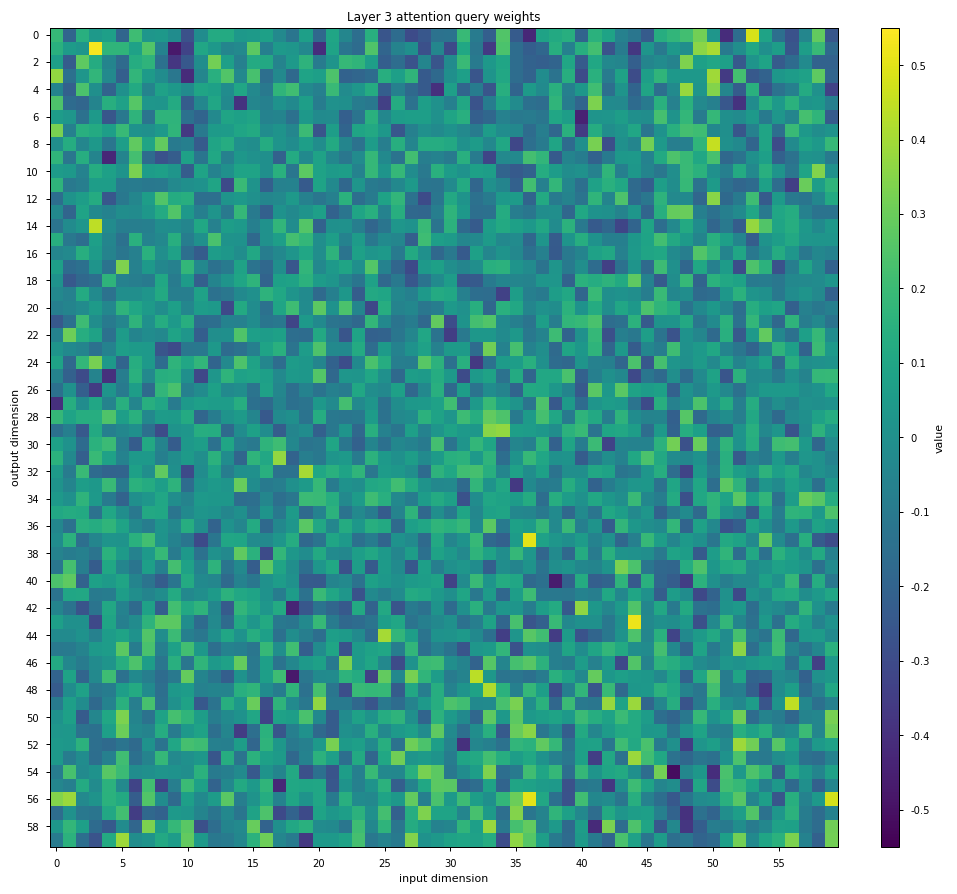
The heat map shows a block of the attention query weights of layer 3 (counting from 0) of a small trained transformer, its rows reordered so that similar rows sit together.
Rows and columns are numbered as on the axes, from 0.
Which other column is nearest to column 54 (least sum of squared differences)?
57
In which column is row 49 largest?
56
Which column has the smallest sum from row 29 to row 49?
48
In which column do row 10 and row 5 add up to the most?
6
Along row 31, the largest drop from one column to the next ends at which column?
18
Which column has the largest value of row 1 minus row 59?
3
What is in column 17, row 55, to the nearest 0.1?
-0.4
